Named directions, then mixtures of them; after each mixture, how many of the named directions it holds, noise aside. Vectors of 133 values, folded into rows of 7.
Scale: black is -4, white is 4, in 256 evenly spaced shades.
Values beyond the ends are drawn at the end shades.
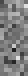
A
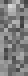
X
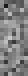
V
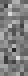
three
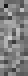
one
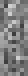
three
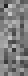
three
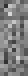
three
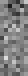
three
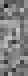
one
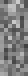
one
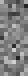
one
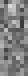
one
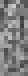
two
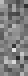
one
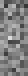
three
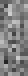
three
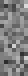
three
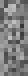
two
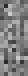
three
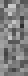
two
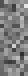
two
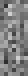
three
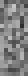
three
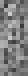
two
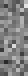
three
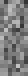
one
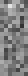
one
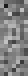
one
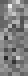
two
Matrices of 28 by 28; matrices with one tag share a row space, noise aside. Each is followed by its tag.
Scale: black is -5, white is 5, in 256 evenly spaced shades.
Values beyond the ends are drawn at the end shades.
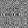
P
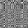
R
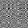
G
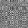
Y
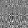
Y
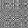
P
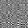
G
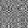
G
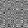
R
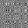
P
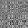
Y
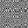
P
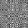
Y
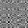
G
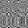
G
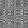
R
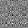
Y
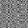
G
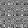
R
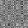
R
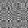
G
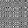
P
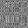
P
